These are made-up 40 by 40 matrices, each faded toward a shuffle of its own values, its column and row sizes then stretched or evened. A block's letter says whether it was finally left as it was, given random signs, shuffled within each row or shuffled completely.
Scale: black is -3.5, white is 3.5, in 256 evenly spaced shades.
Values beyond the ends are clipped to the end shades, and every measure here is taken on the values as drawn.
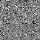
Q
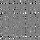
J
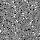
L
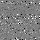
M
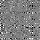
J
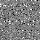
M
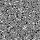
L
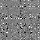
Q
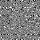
M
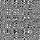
J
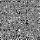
Q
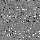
M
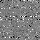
M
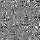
Q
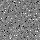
L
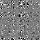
Q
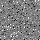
L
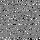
M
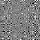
J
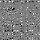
J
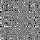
J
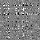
Q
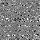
M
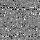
M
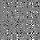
J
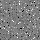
L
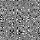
J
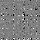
Q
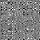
J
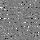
M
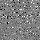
M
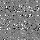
M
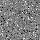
L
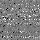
M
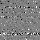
M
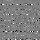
M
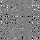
Q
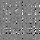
J
